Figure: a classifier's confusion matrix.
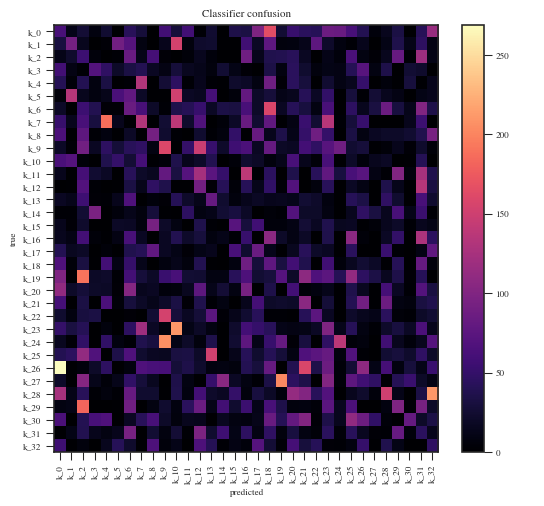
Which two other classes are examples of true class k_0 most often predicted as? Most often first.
k_18, k_32
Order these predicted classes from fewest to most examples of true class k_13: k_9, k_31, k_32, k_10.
k_9, k_32, k_10, k_31
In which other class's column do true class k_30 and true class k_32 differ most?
k_25
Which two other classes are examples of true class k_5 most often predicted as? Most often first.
k_10, k_1
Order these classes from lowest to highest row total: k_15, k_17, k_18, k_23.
k_15, k_17, k_18, k_23
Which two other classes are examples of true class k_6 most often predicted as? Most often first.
k_18, k_31
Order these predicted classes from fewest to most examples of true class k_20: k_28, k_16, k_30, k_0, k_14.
k_30, k_14, k_28, k_16, k_0
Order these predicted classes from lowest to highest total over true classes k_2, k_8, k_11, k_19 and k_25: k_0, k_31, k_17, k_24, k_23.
k_24, k_17, k_0, k_23, k_31
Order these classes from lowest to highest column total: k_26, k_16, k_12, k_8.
k_8, k_26, k_12, k_16
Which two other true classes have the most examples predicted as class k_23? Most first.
k_7, k_27
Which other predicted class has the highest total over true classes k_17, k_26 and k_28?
k_0
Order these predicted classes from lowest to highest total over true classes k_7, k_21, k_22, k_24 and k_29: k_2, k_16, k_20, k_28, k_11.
k_20, k_11, k_28, k_16, k_2
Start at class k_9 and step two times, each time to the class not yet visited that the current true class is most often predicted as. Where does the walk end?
k_31
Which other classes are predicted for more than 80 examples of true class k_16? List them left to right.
k_18, k_25, k_31
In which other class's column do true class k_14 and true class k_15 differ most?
k_3
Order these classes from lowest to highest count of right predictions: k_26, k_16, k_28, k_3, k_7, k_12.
k_16, k_3, k_12, k_26, k_7, k_28
